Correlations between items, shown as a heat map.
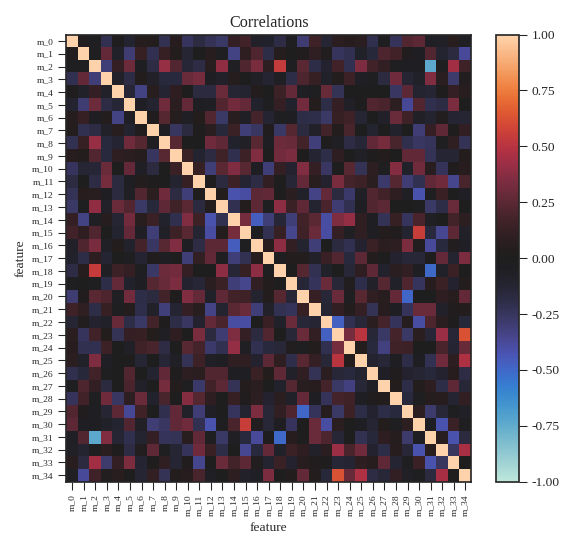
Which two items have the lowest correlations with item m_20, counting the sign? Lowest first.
m_29, m_0
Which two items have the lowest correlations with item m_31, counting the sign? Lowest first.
m_2, m_18
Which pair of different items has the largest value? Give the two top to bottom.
m_23, m_34
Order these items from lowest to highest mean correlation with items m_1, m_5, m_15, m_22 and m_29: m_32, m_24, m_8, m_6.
m_32, m_24, m_6, m_8
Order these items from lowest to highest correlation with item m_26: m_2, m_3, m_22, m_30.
m_30, m_3, m_22, m_2
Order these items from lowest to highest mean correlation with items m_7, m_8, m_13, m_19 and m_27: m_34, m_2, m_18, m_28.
m_34, m_28, m_18, m_2
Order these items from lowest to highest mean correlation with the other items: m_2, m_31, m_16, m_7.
m_31, m_7, m_16, m_2
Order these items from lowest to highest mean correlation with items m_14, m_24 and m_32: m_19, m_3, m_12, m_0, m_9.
m_12, m_9, m_19, m_0, m_3
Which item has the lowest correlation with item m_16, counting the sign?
m_14
